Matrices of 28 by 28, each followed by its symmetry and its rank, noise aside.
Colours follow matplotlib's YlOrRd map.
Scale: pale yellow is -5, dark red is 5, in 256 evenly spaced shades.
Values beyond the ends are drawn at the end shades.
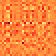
no symmetry, rank three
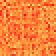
no symmetry, rank five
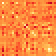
symmetric, rank three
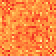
symmetric, rank five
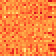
no symmetry, rank four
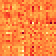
antisymmetric, rank four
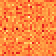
antisymmetric, rank four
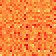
no symmetry, rank four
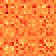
no symmetry, rank three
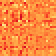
no symmetry, rank five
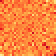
symmetric, rank three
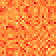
symmetric, rank four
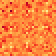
symmetric, rank four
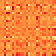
no symmetry, rank three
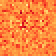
no symmetry, rank five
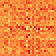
no symmetry, rank four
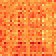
antisymmetric, rank four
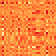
no symmetry, rank three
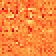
no symmetry, rank five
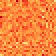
no symmetry, rank four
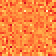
antisymmetric, rank four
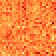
antisymmetric, rank four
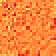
symmetric, rank five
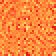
symmetric, rank five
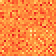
symmetric, rank five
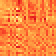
no symmetry, rank three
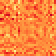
antisymmetric, rank four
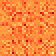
symmetric, rank four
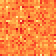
symmetric, rank five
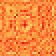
symmetric, rank three
